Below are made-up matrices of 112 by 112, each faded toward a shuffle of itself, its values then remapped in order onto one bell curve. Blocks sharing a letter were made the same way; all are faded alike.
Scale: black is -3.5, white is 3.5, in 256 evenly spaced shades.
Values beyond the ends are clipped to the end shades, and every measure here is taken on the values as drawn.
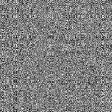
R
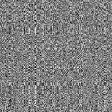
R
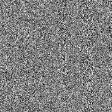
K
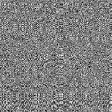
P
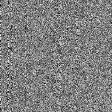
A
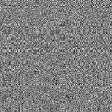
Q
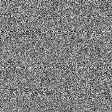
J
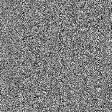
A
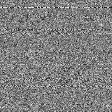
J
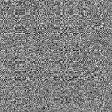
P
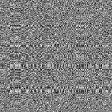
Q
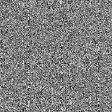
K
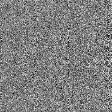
K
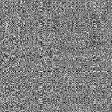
P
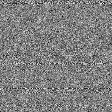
J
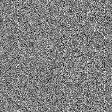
A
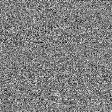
J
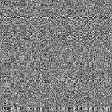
P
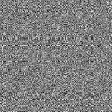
P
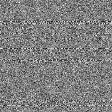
J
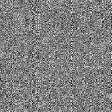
R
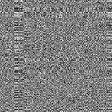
Q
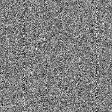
A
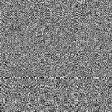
P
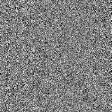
K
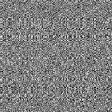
P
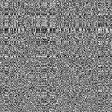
Q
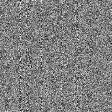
A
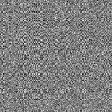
Q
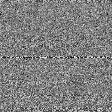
J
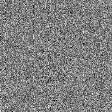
A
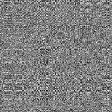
P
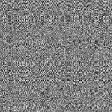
P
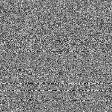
J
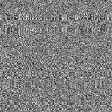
P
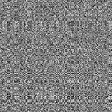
Q
